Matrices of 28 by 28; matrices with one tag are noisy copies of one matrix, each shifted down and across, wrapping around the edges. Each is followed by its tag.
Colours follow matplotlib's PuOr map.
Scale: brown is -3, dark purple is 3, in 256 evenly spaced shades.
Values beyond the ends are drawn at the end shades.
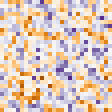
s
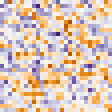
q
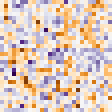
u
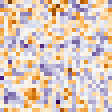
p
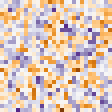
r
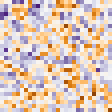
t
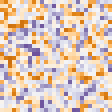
s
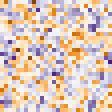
r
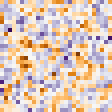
r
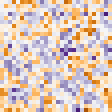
p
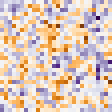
s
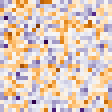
r
